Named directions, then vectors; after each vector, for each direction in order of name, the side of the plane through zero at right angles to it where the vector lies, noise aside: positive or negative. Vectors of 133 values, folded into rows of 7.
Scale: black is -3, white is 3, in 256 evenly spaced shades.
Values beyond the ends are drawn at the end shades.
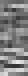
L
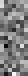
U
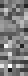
negative, negative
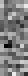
positive, positive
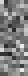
positive, positive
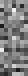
negative, positive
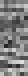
positive, positive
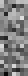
negative, positive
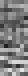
positive, positive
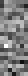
negative, negative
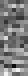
positive, negative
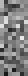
negative, positive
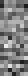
negative, negative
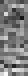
positive, negative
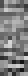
negative, negative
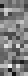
negative, negative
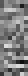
negative, negative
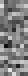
positive, positive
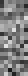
negative, negative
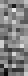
negative, positive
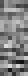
negative, negative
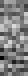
negative, negative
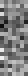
positive, positive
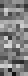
negative, negative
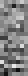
negative, positive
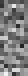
positive, negative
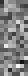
negative, negative
